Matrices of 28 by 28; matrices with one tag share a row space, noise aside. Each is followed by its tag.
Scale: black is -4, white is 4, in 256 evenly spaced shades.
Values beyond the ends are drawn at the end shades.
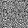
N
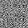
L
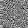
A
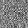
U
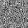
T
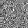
A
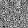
T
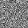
T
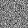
U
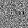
L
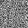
N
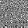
L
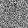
U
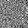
N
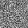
T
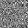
N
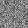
U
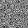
T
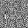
U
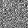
N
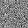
U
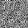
T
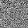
T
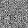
U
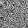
A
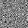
N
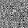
L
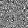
A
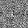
A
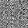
L
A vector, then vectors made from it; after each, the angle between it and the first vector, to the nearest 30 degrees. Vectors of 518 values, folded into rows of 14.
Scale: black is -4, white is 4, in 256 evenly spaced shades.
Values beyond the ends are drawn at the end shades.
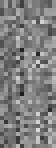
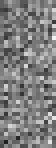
60 degrees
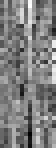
60 degrees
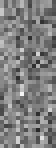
150 degrees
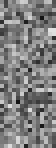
120 degrees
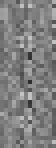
90 degrees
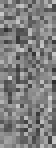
120 degrees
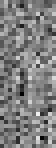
30 degrees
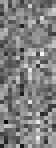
30 degrees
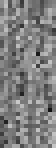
30 degrees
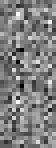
60 degrees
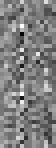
120 degrees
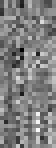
30 degrees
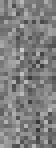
150 degrees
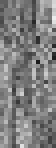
120 degrees
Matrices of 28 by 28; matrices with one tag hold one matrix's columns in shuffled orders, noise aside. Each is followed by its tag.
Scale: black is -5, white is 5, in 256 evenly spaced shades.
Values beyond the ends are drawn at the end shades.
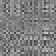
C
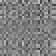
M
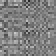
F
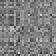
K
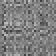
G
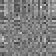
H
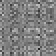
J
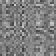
G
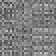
J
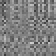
H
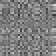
J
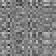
F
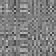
C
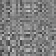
C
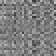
M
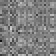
K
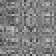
K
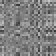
G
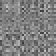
C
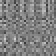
H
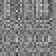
H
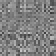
C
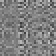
F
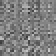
C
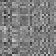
K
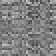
M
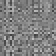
C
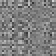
F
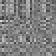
H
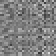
J
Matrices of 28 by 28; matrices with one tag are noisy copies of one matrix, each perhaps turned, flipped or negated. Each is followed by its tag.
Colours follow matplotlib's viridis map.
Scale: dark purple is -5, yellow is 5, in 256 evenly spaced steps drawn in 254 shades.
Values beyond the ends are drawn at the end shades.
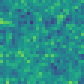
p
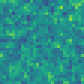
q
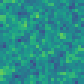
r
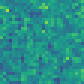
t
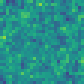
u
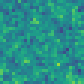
r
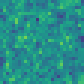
u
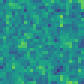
u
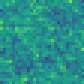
p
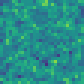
u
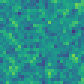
q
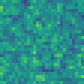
t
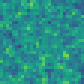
q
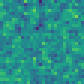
q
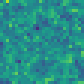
u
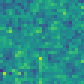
q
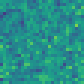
t
